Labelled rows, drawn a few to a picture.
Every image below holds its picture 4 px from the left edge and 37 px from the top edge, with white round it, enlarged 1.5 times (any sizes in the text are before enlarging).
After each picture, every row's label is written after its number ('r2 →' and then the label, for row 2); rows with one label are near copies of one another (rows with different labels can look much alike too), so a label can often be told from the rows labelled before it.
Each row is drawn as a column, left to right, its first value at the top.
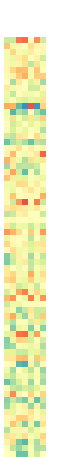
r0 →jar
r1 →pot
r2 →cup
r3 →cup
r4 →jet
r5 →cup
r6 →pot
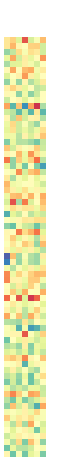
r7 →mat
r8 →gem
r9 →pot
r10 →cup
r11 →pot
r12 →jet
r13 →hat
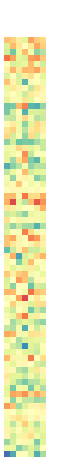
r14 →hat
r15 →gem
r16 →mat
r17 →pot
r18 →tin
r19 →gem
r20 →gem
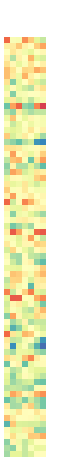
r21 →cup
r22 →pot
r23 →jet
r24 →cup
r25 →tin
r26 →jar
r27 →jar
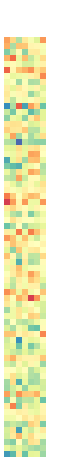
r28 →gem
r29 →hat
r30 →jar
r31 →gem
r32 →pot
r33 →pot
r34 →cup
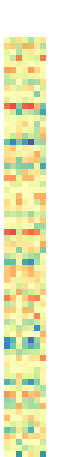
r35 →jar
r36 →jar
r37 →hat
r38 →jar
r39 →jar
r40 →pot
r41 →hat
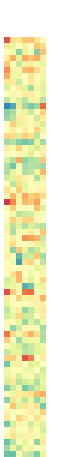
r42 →cup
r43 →hat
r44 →mat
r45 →tin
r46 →tin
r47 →gem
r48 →jet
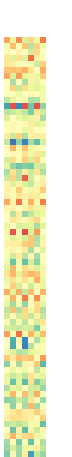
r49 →cup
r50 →jar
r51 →cup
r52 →jar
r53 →hat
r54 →jet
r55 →cup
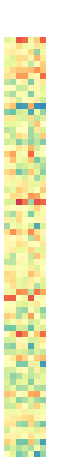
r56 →pot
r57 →pot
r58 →cup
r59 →cup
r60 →pot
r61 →gem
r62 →cup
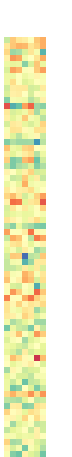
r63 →jet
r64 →gem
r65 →gem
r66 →mat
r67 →jet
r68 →tin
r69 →gem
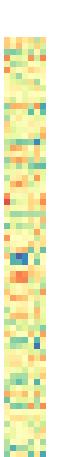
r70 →gem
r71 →mat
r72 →mat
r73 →mat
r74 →hat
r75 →jar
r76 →hat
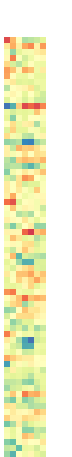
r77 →cup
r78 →gem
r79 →mat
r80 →jar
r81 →jar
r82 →jet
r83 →jet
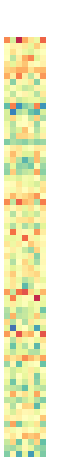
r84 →cup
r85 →pot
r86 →cup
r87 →tin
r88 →hat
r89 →pot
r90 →cup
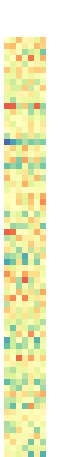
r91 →jar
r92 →jet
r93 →tin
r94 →mat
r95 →hat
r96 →jar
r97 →gem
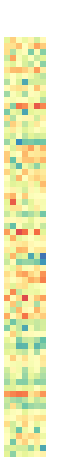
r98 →pot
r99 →gem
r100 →jar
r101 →pot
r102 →mat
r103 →jar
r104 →mat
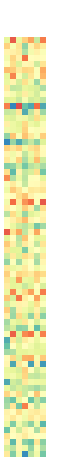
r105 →jar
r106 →cup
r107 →jet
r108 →hat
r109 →cup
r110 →jet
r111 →cup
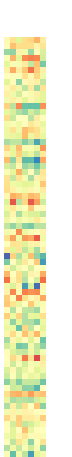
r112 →mat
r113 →gem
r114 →pot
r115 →tin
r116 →gem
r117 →tin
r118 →mat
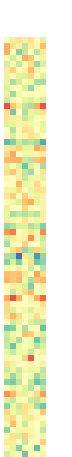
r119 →jet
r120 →pot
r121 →mat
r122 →hat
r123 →tin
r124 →mat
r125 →jet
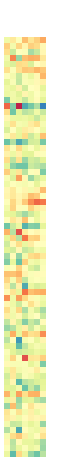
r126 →jet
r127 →hat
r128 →jar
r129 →tin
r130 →gem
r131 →gem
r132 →cup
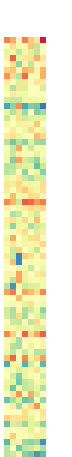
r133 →cup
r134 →tin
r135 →mat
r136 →cup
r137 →gem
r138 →hat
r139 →cup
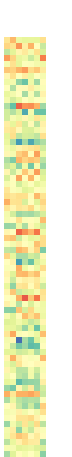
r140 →gem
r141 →tin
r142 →jar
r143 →pot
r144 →jar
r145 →pot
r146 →hat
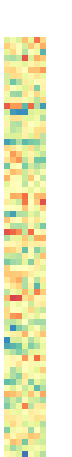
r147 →jar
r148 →pot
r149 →pot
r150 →hat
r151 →jar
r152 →tin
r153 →gem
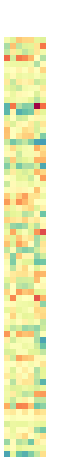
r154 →hat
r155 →jet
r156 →hat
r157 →hat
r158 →hat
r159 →jet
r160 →jar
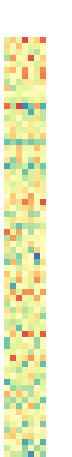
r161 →jar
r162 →tin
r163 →jet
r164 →cup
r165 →hat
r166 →mat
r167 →cup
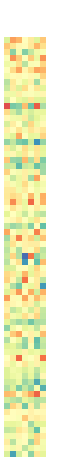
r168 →jet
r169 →gem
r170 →tin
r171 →mat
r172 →gem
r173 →jar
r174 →tin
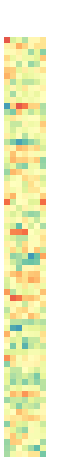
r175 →cup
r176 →pot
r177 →jet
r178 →jar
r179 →mat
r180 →mat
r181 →gem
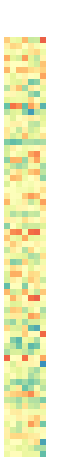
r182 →tin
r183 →jar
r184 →jar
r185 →tin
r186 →pot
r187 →pot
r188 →cup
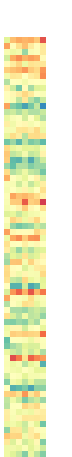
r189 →jar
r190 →tin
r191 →tin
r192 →gem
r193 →tin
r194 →tin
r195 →cup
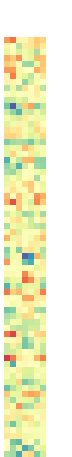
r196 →tin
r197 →cup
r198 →hat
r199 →mat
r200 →mat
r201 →gem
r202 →tin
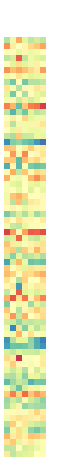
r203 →jar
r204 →pot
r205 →tin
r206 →pot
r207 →jar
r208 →jar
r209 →jar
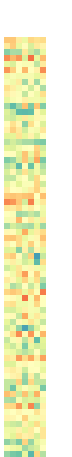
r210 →gem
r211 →gem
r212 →hat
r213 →pot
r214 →hat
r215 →mat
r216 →tin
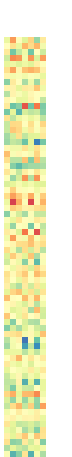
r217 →pot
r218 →gem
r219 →hat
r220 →jar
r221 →gem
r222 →jar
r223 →hat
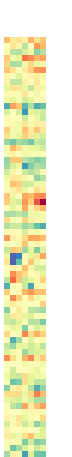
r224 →tin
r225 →mat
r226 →mat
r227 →hat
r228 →tin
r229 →gem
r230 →gem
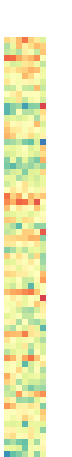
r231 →hat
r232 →hat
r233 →gem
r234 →cup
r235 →tin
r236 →gem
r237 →jet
